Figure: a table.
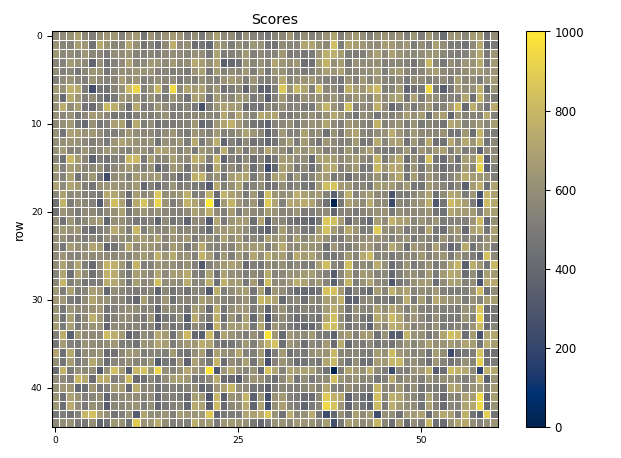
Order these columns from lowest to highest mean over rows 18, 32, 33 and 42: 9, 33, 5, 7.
7, 33, 9, 5
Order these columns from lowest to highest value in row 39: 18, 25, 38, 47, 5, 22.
25, 5, 47, 18, 22, 38
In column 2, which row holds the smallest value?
34
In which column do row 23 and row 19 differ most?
38
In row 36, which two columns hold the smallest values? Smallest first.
54, 29
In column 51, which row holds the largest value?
6
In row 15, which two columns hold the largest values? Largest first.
58, 44
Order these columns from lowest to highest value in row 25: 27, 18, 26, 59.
26, 18, 27, 59
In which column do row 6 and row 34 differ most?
29
